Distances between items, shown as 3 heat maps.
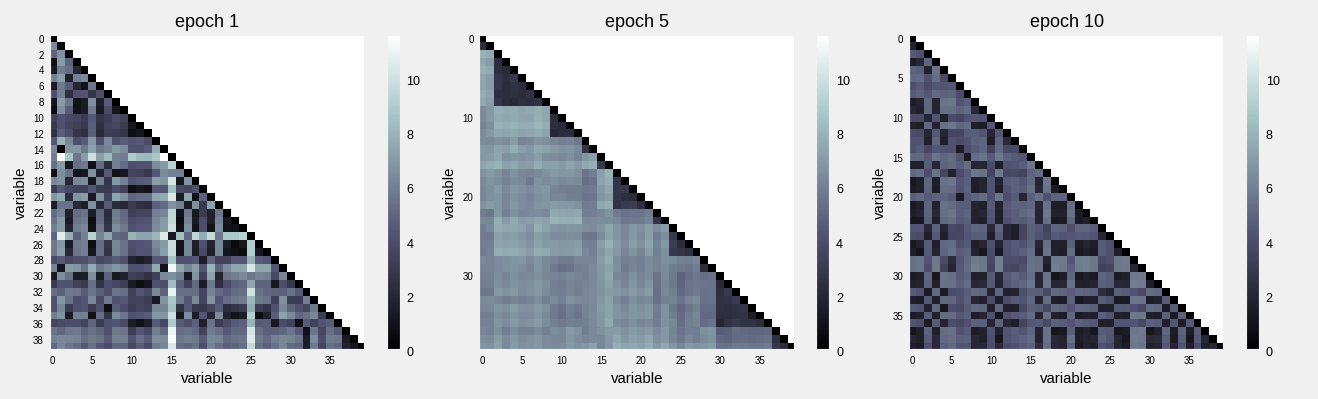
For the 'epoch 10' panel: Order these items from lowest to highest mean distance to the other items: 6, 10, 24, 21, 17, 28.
21, 10, 24, 6, 17, 28
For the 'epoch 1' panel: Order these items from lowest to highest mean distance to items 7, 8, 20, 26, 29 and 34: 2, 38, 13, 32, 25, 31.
2, 31, 32, 38, 13, 25
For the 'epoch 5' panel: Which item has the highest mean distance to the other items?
16
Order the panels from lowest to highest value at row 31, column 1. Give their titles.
epoch 10, epoch 1, epoch 5
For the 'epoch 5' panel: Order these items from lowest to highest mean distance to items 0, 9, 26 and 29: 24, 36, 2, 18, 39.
24, 36, 18, 39, 2
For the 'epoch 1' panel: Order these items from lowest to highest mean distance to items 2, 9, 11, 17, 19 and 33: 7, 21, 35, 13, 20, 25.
21, 7, 13, 35, 20, 25
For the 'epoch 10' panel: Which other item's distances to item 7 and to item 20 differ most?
15
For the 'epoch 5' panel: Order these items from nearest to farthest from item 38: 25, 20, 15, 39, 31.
39, 31, 25, 15, 20
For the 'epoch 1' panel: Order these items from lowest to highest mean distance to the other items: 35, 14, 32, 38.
35, 32, 38, 14
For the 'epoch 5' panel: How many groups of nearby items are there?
11
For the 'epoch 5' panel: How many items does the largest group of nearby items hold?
7
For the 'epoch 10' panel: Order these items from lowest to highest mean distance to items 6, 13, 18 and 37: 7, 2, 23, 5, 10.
23, 10, 2, 7, 5
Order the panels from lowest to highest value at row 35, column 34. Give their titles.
epoch 5, epoch 1, epoch 10
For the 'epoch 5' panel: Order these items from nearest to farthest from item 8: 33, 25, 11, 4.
4, 33, 25, 11
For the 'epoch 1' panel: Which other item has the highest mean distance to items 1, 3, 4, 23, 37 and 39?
15
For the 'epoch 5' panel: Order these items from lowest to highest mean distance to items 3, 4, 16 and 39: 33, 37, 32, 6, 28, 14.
6, 37, 33, 32, 28, 14
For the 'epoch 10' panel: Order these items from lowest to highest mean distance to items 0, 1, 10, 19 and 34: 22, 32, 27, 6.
27, 22, 32, 6
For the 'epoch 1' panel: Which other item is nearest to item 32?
37
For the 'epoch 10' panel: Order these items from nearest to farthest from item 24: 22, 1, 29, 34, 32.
34, 32, 29, 1, 22
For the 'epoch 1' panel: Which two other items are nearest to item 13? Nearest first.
33, 30
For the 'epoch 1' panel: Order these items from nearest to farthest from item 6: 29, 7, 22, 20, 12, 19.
12, 19, 7, 22, 29, 20
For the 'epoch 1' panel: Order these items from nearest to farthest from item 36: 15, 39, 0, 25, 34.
0, 34, 39, 25, 15
